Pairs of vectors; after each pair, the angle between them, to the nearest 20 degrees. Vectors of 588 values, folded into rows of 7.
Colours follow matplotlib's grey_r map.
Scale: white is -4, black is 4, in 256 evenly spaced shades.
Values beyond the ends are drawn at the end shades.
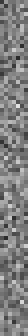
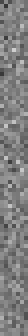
40 degrees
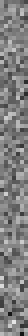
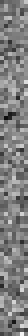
160 degrees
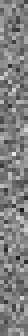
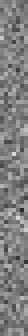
20 degrees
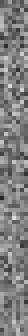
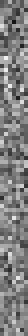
20 degrees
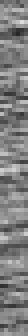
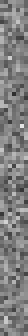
80 degrees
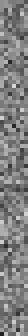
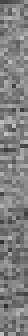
140 degrees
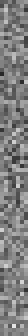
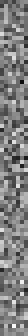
20 degrees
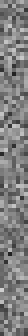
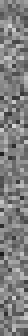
40 degrees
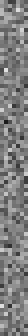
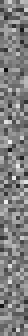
140 degrees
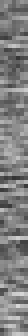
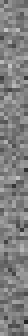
120 degrees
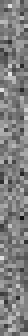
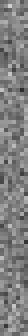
20 degrees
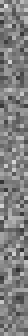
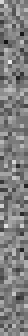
40 degrees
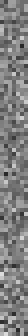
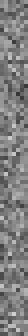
140 degrees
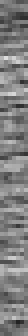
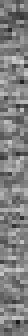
40 degrees
